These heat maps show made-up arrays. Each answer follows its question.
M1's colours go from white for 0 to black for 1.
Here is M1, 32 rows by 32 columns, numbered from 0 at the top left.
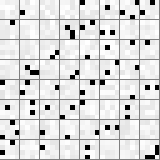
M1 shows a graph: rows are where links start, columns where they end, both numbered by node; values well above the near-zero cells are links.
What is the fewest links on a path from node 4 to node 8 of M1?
7
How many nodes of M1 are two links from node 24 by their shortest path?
2
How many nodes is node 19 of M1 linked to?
1
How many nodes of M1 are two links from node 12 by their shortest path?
1
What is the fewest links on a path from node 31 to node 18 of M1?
4
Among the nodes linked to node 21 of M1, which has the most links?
node 14
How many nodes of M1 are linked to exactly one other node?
11
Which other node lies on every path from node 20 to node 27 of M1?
node 16
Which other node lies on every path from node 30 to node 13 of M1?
node 0
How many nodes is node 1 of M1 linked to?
1
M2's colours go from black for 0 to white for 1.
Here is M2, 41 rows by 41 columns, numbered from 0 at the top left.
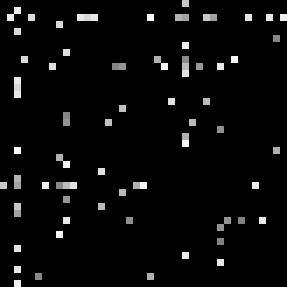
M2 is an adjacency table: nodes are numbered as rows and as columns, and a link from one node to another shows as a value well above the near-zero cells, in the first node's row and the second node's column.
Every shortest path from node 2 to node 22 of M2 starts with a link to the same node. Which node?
node 26
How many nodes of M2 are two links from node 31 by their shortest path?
6
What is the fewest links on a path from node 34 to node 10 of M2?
4
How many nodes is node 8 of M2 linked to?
4
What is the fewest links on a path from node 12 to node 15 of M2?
5
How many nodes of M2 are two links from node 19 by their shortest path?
8
